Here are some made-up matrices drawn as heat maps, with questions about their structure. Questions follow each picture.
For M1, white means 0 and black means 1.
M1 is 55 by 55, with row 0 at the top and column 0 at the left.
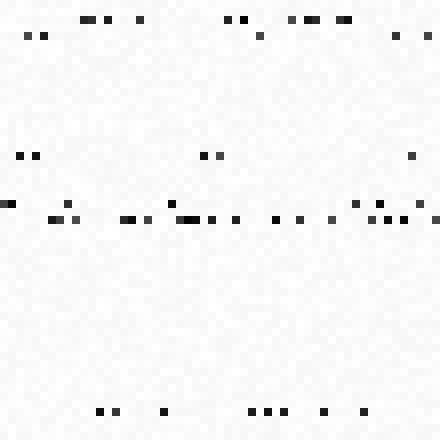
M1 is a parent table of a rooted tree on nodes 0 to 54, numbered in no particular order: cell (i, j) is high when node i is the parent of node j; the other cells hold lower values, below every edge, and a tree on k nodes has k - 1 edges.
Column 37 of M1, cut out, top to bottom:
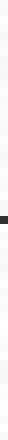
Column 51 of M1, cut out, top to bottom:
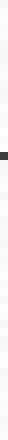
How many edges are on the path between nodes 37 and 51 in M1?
3
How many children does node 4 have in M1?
5
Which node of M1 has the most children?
27
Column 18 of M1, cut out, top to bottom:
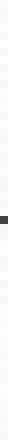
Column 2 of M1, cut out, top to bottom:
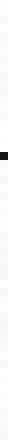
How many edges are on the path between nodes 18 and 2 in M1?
3
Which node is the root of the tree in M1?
19
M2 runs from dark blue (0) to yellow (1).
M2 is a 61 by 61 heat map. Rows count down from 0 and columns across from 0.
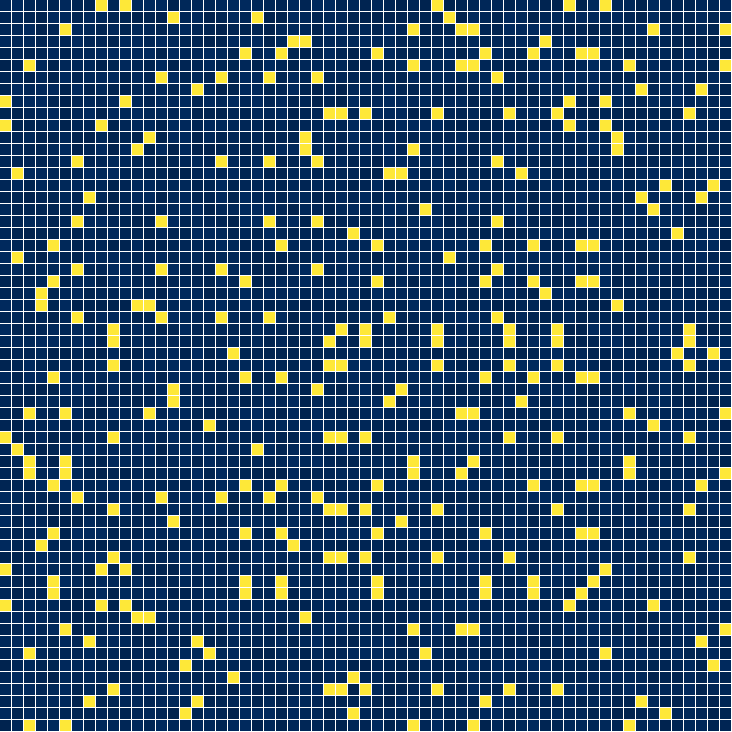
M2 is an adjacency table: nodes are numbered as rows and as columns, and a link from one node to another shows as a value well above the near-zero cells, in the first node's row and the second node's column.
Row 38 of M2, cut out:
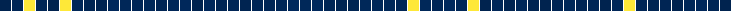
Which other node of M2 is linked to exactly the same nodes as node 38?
node 60
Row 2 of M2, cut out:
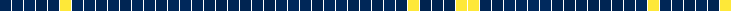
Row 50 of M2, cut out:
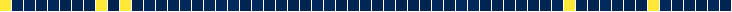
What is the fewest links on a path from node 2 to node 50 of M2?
2
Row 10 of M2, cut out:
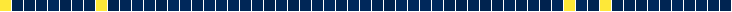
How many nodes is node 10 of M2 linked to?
4
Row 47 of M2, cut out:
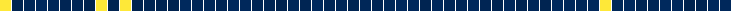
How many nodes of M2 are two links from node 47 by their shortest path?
2
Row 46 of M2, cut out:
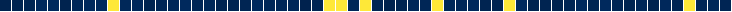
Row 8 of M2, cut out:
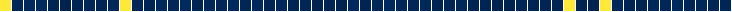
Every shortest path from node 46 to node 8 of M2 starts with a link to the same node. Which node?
node 36
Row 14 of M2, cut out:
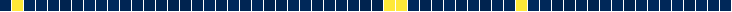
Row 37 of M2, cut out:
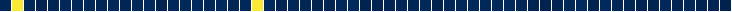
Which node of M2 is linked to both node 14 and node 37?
node 1
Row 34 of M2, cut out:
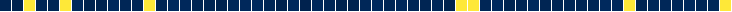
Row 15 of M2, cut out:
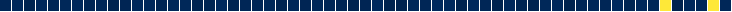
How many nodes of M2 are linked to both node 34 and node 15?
0
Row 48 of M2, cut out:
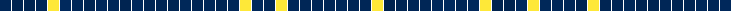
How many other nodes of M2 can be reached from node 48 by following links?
11
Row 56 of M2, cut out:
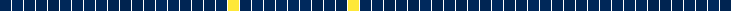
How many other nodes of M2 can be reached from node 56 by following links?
5
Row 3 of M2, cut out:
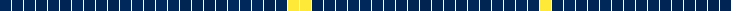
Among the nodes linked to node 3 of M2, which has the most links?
node 25
